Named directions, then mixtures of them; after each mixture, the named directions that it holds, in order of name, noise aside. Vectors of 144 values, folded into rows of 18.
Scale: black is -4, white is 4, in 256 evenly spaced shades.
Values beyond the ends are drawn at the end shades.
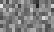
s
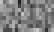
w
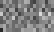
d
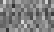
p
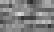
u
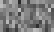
w.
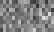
d, s.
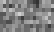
s, u.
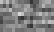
u.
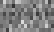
p.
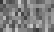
w.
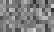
d, s, w.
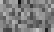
w.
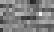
d, u.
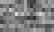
d, u, w.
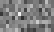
d, u, w.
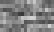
u.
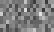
d, w.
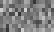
d, p, w.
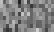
w.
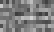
s, u.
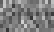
p.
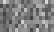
p, s, u.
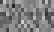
p.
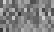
d, p.
